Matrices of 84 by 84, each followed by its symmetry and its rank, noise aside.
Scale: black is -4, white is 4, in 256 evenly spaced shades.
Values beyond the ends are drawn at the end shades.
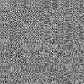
no symmetry, rank eight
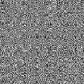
no symmetry, rank twelve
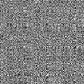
antisymmetric, rank twelve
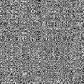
no symmetry, rank twelve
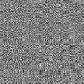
no symmetry, rank eight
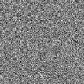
antisymmetric, rank twelve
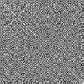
symmetric, rank eight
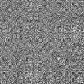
symmetric, rank twelve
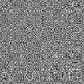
symmetric, rank eight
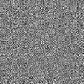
no symmetry, rank twelve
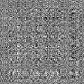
antisymmetric, rank eight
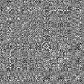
symmetric, rank eight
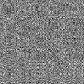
no symmetry, rank twelve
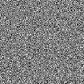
antisymmetric, rank twelve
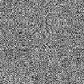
no symmetry, rank twelve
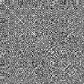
symmetric, rank eight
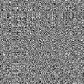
antisymmetric, rank twelve
